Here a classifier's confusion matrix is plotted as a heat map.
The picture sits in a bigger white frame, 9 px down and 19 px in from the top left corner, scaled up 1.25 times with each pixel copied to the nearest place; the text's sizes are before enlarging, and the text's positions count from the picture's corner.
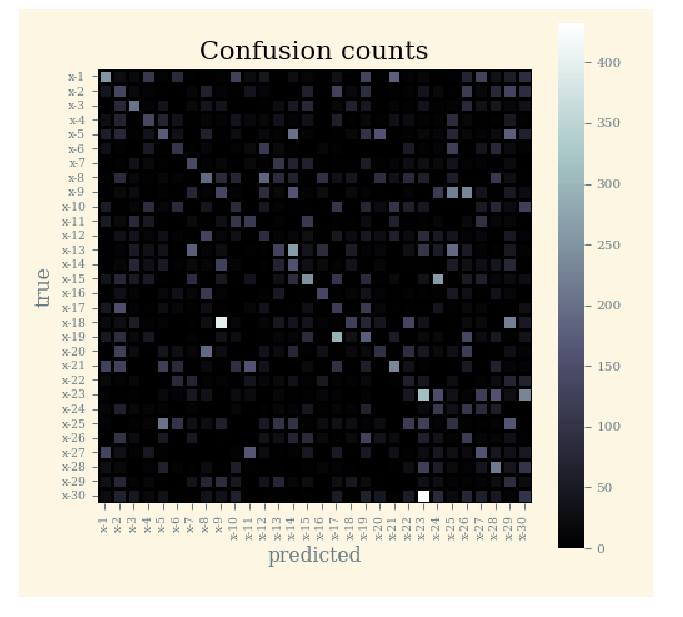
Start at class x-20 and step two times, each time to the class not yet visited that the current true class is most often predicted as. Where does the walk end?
x-12
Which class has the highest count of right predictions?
x-23
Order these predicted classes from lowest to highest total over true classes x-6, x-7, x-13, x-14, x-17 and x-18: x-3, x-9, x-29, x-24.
x-24, x-3, x-29, x-9
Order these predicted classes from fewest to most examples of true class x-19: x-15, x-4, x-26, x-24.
x-24, x-4, x-15, x-26
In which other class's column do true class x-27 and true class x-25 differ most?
x-5
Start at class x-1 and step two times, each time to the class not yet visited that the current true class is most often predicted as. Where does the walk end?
x-11
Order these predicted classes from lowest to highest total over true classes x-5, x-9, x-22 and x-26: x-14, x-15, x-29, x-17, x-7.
x-17, x-15, x-7, x-29, x-14
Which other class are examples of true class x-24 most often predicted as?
x-26
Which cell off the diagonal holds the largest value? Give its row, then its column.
x-30, x-23
